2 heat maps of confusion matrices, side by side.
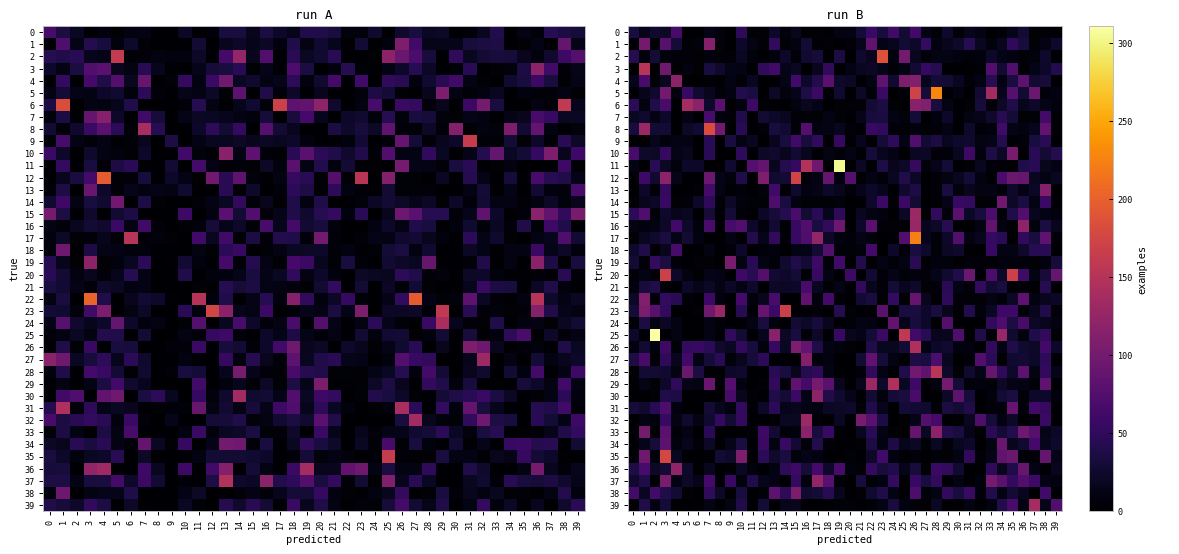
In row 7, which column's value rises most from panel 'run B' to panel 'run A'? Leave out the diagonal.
4
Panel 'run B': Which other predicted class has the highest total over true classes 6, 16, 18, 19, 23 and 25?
2
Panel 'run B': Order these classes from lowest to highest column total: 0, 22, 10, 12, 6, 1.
6, 0, 12, 10, 22, 1
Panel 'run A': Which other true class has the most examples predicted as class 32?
27
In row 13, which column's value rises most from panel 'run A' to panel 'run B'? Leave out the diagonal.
38
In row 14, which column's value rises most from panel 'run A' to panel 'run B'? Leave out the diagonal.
34
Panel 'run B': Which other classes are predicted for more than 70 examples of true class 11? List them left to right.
12, 16, 17, 19
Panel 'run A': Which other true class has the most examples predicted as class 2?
30
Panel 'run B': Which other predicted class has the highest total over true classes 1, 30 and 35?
3
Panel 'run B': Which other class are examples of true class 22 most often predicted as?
1
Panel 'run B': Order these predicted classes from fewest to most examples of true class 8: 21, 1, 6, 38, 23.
21, 6, 23, 38, 1
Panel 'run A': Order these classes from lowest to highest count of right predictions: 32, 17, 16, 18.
18, 17, 16, 32
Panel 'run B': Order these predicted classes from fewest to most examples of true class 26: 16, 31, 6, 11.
31, 11, 6, 16
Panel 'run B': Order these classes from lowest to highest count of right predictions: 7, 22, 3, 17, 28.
22, 7, 3, 17, 28
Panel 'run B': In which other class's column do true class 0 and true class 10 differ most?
35
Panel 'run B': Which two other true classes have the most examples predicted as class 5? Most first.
6, 28
